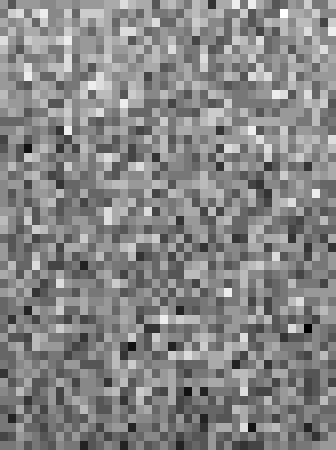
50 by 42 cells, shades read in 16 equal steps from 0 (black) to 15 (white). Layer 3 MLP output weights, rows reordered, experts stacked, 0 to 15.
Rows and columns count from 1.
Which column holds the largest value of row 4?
42
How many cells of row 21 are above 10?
4
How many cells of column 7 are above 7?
27
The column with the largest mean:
14
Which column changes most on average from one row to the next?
20
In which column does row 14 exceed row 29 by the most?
18
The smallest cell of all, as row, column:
37, 39
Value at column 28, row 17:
4
